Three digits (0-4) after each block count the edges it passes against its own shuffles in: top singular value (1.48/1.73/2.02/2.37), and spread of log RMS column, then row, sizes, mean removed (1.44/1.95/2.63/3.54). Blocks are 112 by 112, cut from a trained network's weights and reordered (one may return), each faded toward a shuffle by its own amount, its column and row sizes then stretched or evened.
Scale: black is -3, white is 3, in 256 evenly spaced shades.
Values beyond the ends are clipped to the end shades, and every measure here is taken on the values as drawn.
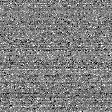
2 0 2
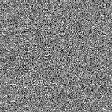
2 1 1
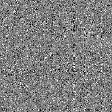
0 2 1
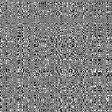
4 4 4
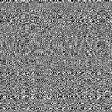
4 1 4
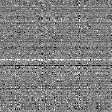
4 3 3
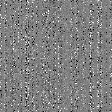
0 4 0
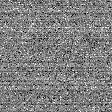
2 0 0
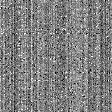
4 1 1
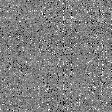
0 2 1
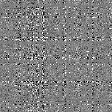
2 4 4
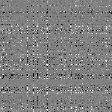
2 3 4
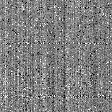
3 1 1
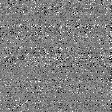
0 1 3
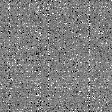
1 2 1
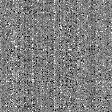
2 2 1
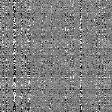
3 4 0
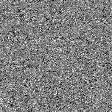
0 0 1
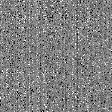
1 2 1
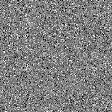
0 1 1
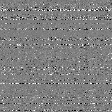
1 0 4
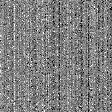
4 3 0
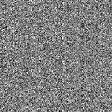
2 2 0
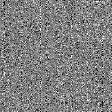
1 3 0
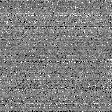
2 0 3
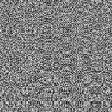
4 1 1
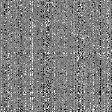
3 4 2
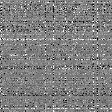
2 2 4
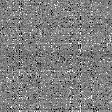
1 2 1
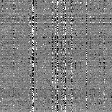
3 4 1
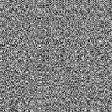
4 1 3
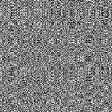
4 2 3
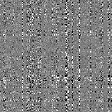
3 4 3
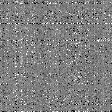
1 2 3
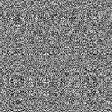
4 1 3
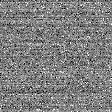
2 0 0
